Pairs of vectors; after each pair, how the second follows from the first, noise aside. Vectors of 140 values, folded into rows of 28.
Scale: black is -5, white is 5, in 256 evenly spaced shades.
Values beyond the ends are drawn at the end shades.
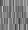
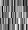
negated, scaled up.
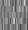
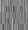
reversed, negated, shrunk.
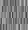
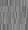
reversed, negated, shrunk.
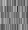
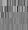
partly zeroed.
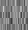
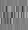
wrapped around, negated, partly zeroed.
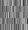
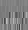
wrapped around, negated, partly zeroed.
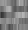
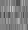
wrapped around, negated, partly zeroed.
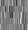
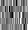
scaled up.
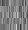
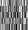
negated, scaled up.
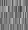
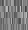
sign-scrambled.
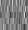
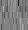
wrapped around, negated, partly zeroed.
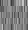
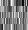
negated, scaled up.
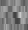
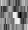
negated, scaled up.
